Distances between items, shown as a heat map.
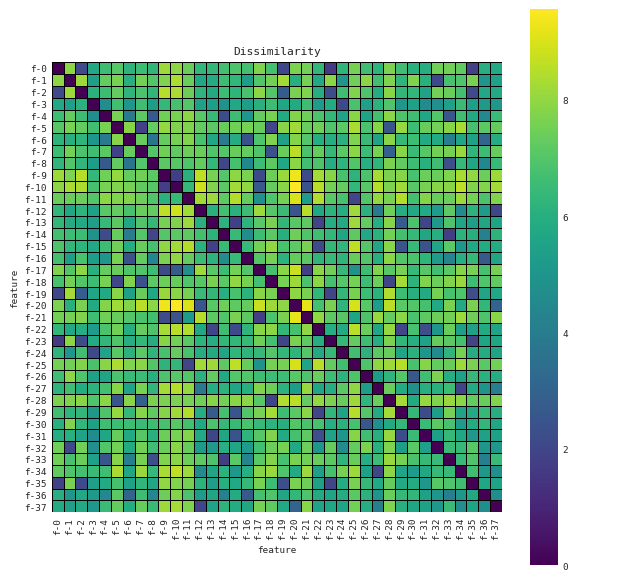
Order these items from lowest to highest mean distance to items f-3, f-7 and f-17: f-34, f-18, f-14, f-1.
f-18, f-14, f-1, f-34
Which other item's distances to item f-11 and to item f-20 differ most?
f-25
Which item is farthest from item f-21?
f-20
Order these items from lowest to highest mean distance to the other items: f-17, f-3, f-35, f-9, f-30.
f-3, f-35, f-30, f-17, f-9
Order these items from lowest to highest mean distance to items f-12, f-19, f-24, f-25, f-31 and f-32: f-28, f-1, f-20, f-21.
f-1, f-20, f-21, f-28
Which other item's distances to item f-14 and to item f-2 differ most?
f-33
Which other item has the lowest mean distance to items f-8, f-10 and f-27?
f-14
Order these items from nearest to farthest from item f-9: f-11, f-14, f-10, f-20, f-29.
f-10, f-11, f-14, f-29, f-20
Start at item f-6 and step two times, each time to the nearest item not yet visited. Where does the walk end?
f-36
